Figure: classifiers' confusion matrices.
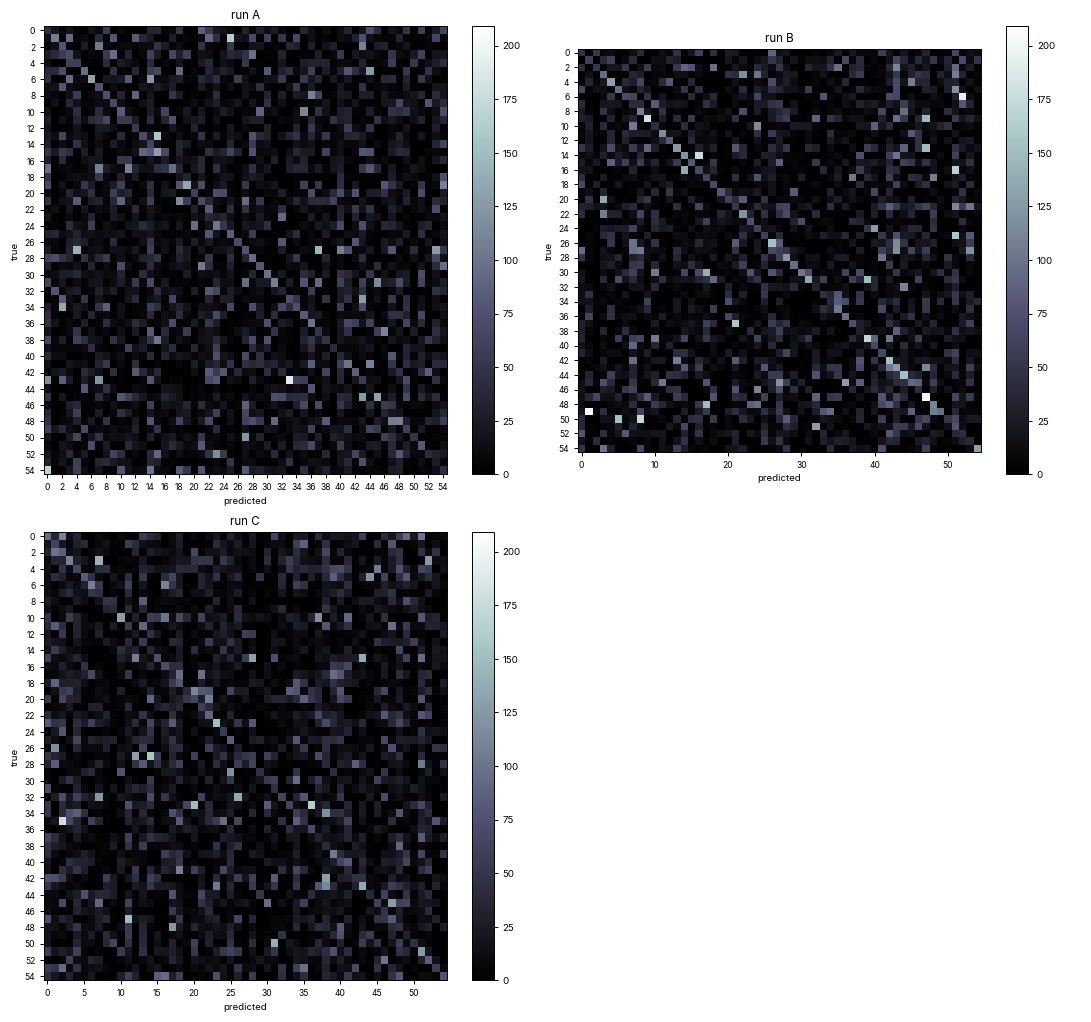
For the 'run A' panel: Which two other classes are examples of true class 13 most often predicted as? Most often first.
15, 28
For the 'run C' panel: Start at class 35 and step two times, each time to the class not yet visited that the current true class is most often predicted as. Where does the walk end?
1
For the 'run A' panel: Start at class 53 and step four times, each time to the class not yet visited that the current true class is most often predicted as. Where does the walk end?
7
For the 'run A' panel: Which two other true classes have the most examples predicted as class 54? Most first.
19, 29
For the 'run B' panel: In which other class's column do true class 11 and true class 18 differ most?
45
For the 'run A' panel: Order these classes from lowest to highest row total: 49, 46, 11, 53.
53, 49, 46, 11
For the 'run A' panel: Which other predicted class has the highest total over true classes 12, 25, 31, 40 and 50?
27
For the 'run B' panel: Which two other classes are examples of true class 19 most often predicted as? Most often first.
29, 40
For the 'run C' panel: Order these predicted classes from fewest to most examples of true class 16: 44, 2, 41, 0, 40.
44, 0, 2, 40, 41
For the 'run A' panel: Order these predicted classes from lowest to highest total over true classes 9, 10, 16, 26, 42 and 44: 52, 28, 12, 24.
28, 12, 24, 52
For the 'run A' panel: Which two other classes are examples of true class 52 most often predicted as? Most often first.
23, 15
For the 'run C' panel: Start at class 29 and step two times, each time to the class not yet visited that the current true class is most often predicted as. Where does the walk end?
34
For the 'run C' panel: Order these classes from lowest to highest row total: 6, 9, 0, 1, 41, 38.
9, 38, 1, 6, 41, 0
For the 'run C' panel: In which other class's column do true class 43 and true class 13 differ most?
38
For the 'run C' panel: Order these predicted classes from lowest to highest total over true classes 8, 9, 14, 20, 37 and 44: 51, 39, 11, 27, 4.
27, 39, 4, 11, 51
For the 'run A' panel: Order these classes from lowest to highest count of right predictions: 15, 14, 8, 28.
14, 8, 28, 15
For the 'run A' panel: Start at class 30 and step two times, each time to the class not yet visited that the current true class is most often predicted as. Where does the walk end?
21
